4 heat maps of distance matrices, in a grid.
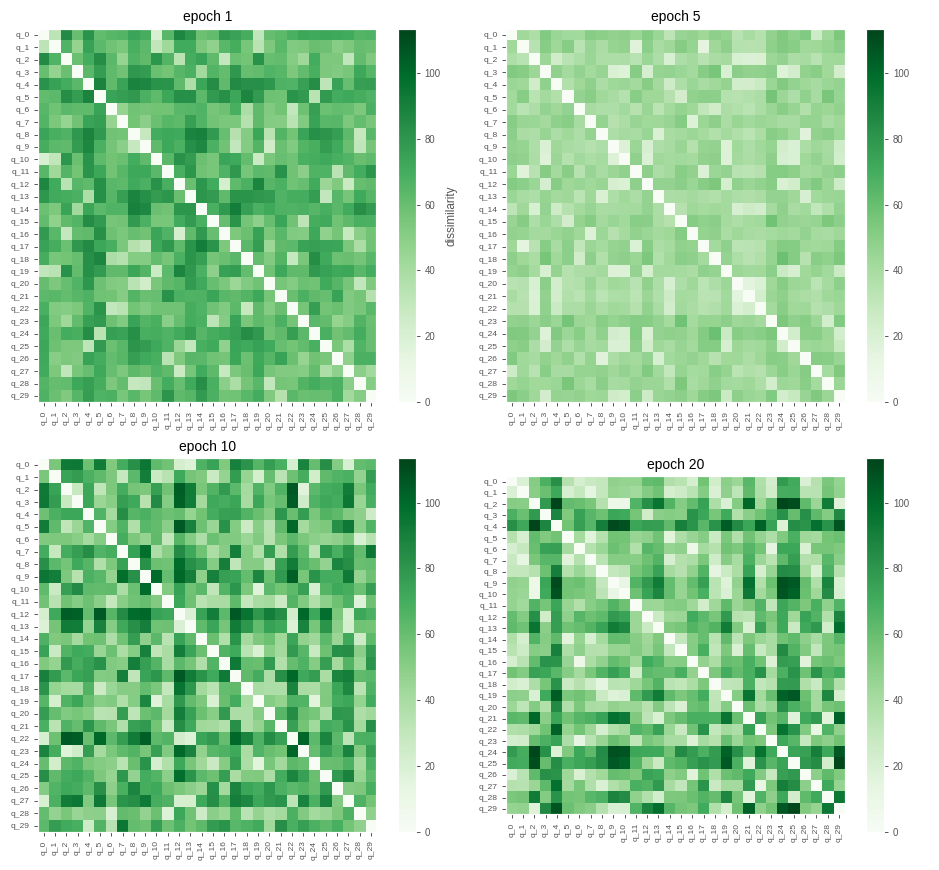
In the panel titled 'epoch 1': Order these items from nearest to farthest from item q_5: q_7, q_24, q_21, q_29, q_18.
q_24, q_21, q_29, q_7, q_18
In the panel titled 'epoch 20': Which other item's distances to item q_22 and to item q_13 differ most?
q_27
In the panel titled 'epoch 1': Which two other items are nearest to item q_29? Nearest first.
q_21, q_27
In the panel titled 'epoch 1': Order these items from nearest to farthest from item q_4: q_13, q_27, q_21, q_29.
q_13, q_27, q_21, q_29
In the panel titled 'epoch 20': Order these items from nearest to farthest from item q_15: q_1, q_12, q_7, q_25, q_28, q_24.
q_1, q_7, q_12, q_28, q_25, q_24
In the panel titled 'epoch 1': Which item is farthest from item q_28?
q_14
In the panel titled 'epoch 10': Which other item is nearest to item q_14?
q_28
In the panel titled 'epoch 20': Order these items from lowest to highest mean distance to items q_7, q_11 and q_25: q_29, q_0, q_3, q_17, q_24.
q_0, q_17, q_3, q_24, q_29
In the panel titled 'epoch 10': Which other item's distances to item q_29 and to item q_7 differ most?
q_4
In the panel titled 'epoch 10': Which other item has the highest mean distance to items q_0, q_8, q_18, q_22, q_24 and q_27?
q_9
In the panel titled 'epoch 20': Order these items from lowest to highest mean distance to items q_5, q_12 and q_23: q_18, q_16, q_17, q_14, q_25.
q_14, q_18, q_16, q_17, q_25
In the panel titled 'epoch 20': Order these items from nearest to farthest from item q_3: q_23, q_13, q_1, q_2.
q_13, q_1, q_23, q_2
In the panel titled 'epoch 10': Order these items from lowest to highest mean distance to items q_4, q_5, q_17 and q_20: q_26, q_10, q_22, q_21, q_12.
q_10, q_21, q_26, q_22, q_12
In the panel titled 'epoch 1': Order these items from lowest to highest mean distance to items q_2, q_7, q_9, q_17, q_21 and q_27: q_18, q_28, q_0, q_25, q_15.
q_28, q_18, q_25, q_15, q_0
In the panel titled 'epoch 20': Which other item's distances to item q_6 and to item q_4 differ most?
q_16
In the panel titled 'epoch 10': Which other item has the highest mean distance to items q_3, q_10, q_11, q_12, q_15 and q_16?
q_17
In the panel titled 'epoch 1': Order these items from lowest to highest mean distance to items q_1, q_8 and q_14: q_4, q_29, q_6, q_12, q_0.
q_0, q_6, q_29, q_12, q_4
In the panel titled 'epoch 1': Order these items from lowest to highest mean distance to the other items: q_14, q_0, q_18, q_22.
q_22, q_18, q_0, q_14
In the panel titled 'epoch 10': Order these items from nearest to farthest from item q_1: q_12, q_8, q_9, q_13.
q_13, q_8, q_12, q_9
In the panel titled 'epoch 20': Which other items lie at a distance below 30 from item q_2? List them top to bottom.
q_9, q_10, q_19, q_29
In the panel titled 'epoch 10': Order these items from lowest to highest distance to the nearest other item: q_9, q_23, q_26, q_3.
q_23, q_3, q_9, q_26
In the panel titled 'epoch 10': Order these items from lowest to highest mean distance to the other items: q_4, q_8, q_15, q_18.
q_18, q_15, q_4, q_8
